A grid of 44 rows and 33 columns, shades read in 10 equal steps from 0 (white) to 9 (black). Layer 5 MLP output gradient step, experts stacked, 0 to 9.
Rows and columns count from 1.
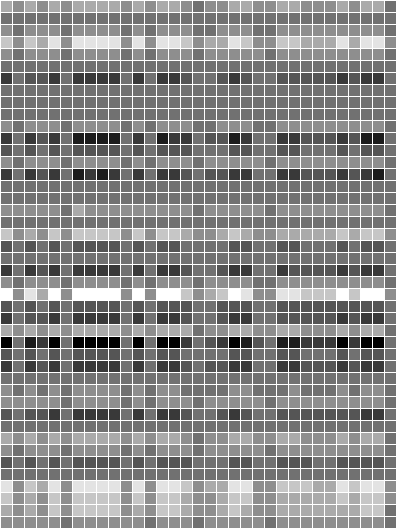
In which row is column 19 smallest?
25
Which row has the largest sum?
29
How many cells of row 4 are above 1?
21
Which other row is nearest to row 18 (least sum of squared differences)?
44
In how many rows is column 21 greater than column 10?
4
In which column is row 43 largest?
33
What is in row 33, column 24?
5
